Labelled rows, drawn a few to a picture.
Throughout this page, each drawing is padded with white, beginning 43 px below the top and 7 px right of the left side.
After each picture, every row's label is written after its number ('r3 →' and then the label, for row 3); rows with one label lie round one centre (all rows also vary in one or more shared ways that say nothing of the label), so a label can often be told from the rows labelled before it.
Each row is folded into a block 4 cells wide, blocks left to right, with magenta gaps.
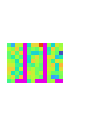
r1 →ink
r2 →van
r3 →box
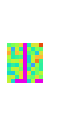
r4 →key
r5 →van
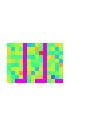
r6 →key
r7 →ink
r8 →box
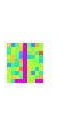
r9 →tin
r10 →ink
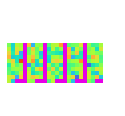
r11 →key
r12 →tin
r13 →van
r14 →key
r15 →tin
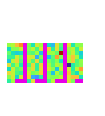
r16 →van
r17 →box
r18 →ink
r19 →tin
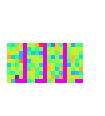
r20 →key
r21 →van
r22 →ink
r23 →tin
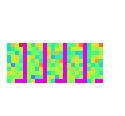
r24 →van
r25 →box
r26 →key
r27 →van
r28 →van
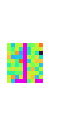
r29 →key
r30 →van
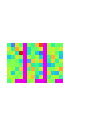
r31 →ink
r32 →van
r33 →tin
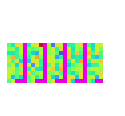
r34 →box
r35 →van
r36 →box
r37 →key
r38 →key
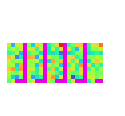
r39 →box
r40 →box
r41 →van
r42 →box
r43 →van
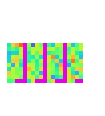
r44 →van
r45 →ink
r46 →box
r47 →tin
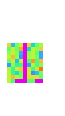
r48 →tin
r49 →tin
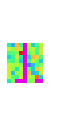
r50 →ink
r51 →tin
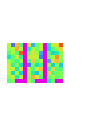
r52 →ink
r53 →tin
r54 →van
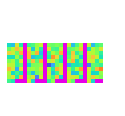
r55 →ink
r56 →key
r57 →tin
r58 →tin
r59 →tin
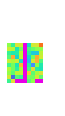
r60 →box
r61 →van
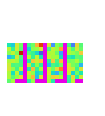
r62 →ink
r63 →van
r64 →tin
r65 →ink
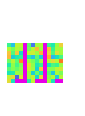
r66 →key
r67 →ink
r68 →key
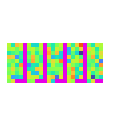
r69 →box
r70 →tin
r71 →key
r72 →van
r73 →box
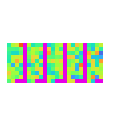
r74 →van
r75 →tin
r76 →key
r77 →box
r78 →key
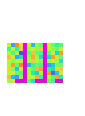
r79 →box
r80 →tin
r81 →tin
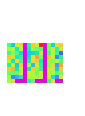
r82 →box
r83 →van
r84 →box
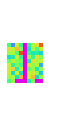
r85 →ink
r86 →van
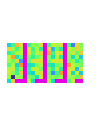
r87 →box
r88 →key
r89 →key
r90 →ink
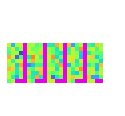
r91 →box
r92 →tin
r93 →box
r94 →tin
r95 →box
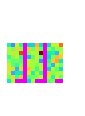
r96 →ink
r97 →ink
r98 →van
